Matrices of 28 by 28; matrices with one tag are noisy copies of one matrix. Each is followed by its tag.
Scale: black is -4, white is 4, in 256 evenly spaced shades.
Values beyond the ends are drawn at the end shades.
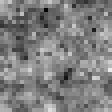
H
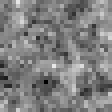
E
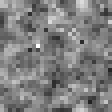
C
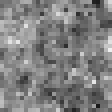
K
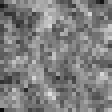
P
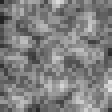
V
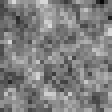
P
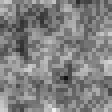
H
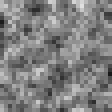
C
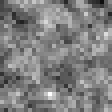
P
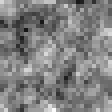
H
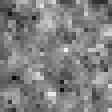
P
